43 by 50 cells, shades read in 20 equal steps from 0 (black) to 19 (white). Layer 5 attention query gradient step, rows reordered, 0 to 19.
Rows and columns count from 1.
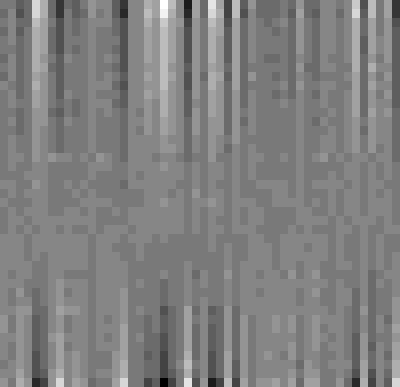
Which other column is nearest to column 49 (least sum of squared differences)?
20
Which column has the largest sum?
21
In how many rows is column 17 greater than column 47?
15
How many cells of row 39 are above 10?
10
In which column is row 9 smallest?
24
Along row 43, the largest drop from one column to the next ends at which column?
25
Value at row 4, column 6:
12
